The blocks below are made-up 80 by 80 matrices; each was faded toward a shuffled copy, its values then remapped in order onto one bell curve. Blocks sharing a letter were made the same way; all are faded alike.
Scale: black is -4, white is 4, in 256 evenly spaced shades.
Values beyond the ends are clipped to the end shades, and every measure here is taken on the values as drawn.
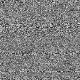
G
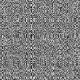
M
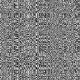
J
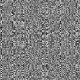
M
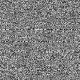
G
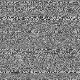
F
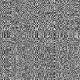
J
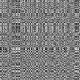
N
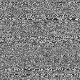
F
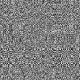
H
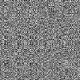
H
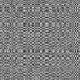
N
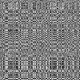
N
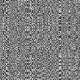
J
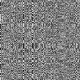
J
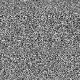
G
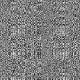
M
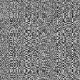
M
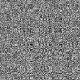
H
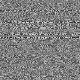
F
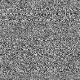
G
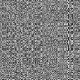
J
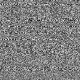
G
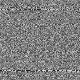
F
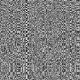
M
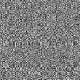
H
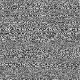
F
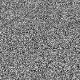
G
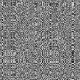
M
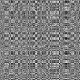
N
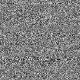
G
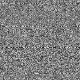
G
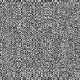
H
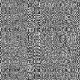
M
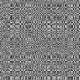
N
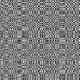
N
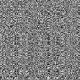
H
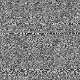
F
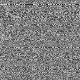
F
